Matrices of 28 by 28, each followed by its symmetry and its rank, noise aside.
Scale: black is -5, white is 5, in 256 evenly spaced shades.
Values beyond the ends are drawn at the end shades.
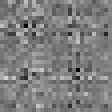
no symmetry, rank three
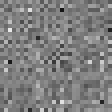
symmetric, rank four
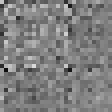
symmetric, rank three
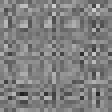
no symmetry, rank three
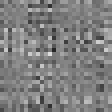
antisymmetric, rank four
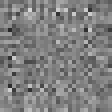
antisymmetric, rank four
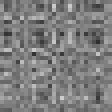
no symmetry, rank three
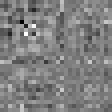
symmetric, rank four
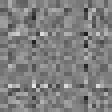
antisymmetric, rank four
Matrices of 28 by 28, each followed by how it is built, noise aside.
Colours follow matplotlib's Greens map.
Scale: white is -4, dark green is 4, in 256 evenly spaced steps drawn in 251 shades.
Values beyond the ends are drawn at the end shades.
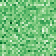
low rank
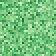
noise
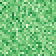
Toeplitz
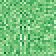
low rank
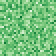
noise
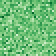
noise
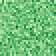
noise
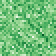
Toeplitz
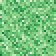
Toeplitz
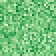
noise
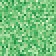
noise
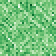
Toeplitz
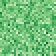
repeating columns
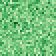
noise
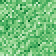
Hankel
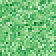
noise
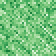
Toeplitz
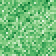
Hankel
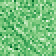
Toeplitz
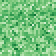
repeating columns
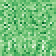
low rank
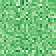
low rank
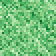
Toeplitz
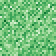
Hankel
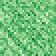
Toeplitz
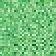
low rank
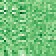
low rank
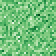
Hankel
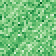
Hankel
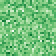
noise
